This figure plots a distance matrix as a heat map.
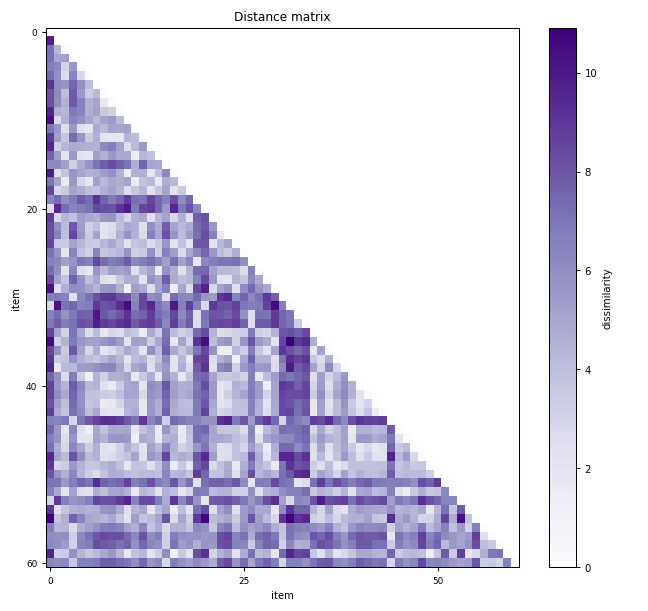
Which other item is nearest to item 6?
50
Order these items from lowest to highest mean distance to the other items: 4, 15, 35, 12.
12, 4, 35, 15
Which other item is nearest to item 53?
20
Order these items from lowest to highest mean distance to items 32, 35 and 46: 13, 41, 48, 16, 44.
16, 13, 48, 41, 44
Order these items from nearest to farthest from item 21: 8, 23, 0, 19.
8, 23, 19, 0
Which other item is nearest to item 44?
57
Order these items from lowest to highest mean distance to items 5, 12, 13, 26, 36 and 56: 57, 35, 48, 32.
48, 35, 57, 32
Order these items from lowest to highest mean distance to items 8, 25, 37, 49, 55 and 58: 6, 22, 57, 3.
22, 6, 3, 57
